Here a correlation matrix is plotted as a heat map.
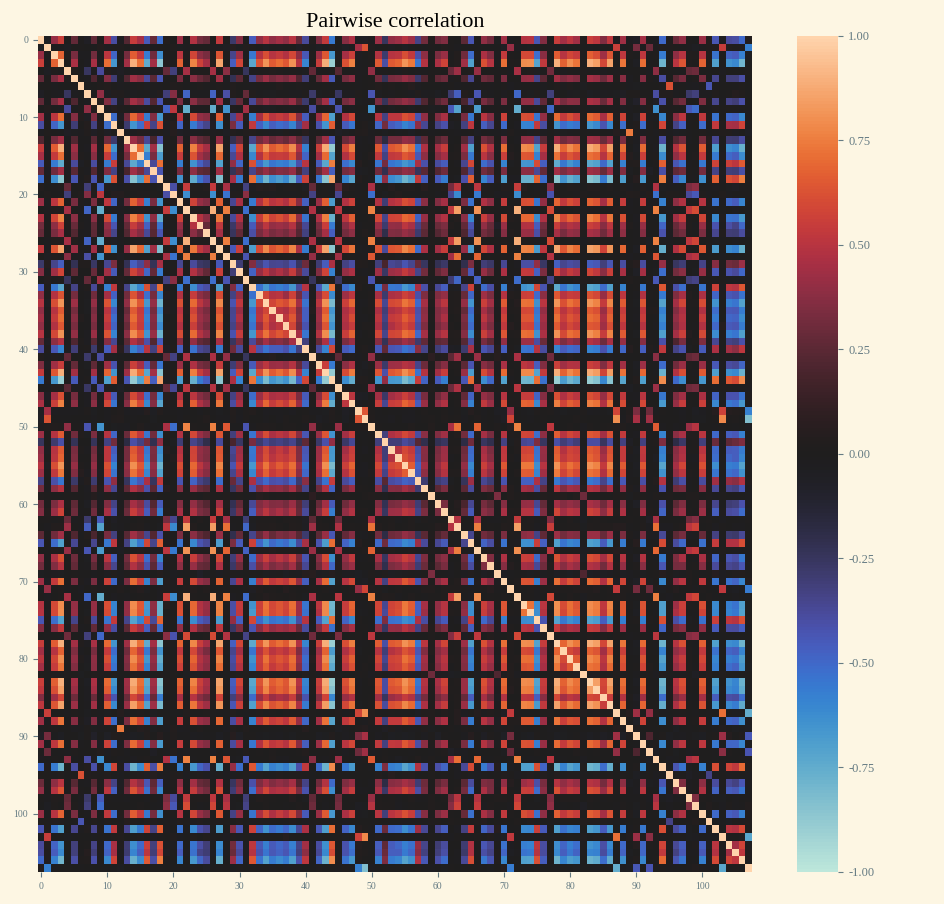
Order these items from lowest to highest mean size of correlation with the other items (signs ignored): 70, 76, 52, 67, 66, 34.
66, 52, 76, 67, 70, 34
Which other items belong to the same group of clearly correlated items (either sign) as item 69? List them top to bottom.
59, 82
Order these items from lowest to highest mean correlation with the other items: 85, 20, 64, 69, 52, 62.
52, 20, 69, 62, 64, 85
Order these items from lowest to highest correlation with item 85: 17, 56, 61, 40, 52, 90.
40, 52, 90, 17, 61, 56
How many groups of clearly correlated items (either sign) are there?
6
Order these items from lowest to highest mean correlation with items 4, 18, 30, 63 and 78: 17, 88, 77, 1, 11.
11, 1, 17, 88, 77
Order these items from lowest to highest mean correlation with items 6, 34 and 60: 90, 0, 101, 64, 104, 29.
104, 29, 101, 90, 64, 0
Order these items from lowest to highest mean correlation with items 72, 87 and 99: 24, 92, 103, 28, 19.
24, 92, 103, 19, 28
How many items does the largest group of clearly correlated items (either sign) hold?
71
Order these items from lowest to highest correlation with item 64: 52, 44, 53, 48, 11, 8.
44, 11, 52, 48, 8, 53
